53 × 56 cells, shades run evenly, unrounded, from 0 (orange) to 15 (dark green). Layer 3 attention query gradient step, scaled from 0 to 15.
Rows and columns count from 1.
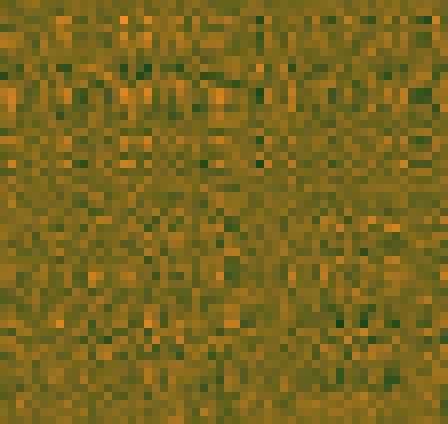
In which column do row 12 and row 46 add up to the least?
19
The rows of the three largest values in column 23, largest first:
9, 45, 35
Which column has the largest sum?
33
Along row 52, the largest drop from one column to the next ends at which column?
26
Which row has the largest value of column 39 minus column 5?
10
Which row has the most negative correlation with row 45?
43
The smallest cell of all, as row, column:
3, 16
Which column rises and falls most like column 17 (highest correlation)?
28
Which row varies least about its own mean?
1
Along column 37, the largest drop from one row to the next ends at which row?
21
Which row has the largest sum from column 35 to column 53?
41
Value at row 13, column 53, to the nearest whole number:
12
